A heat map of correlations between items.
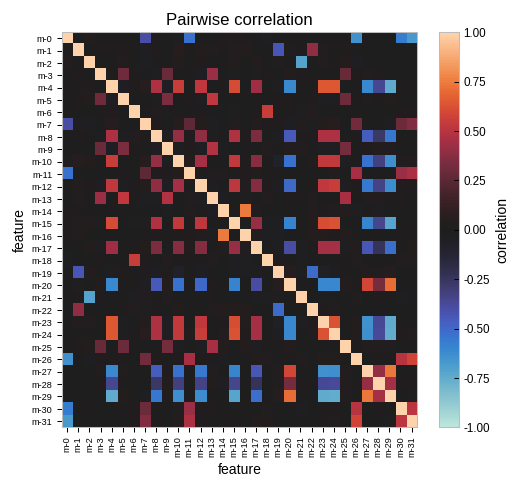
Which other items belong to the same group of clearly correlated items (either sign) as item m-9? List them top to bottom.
m-3, m-5, m-13, m-25
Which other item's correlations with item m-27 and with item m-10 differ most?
m-29
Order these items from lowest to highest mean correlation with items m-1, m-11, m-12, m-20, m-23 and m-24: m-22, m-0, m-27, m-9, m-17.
m-27, m-0, m-9, m-22, m-17
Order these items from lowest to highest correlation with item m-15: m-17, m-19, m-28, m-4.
m-28, m-19, m-17, m-4
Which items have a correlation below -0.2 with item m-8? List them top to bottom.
m-20, m-27, m-28, m-29
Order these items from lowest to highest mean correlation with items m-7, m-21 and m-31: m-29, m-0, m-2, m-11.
m-0, m-2, m-29, m-11
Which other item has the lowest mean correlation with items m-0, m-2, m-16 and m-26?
m-21
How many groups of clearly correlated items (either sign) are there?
7
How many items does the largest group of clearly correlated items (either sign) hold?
12
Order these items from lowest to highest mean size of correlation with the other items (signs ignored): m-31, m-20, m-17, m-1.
m-1, m-31, m-17, m-20
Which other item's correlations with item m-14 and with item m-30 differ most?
m-16
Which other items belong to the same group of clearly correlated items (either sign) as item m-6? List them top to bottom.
m-18
